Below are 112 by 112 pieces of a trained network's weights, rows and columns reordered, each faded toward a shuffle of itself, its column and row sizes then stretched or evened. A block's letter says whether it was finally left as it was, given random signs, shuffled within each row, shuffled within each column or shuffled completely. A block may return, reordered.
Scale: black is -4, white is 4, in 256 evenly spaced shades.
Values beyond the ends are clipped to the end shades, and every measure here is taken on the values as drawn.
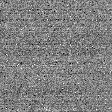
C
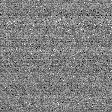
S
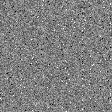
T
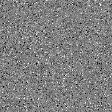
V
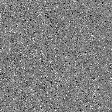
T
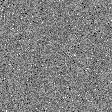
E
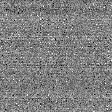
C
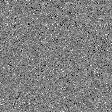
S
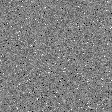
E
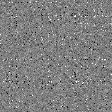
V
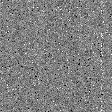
T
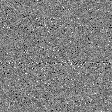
S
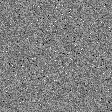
E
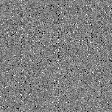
C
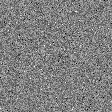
E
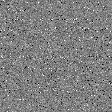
S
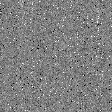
T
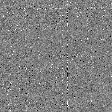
V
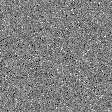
E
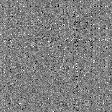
C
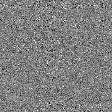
V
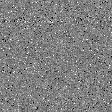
S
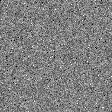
E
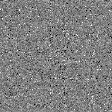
C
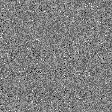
V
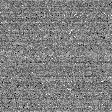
S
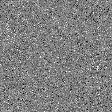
T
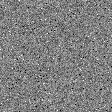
E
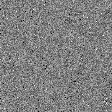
T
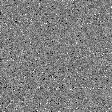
S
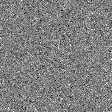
T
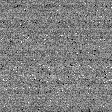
S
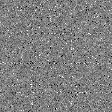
V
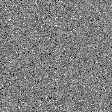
T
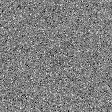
E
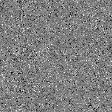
V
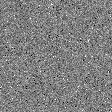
E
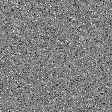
E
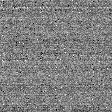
C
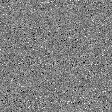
S
